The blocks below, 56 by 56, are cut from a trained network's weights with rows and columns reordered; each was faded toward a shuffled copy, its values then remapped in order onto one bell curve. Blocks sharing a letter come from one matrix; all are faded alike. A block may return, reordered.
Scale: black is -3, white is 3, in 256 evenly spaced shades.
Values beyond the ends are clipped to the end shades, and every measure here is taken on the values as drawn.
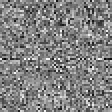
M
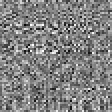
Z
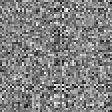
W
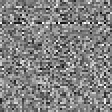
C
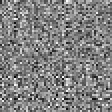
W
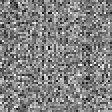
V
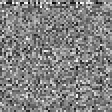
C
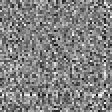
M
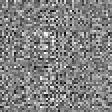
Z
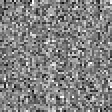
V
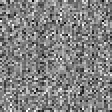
V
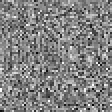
V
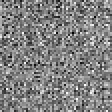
V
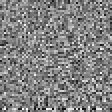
C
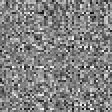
Z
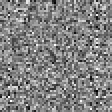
M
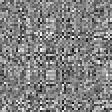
Z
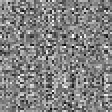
W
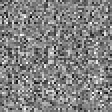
V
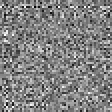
M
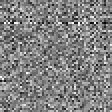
C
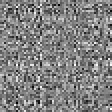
Z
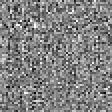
V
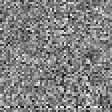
C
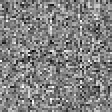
C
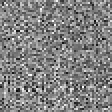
V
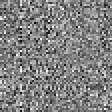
M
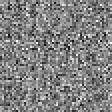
V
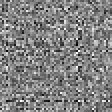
W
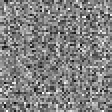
V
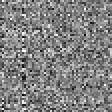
M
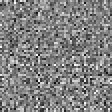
W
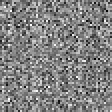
V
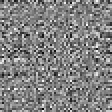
Z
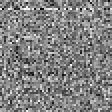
C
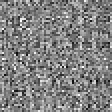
V
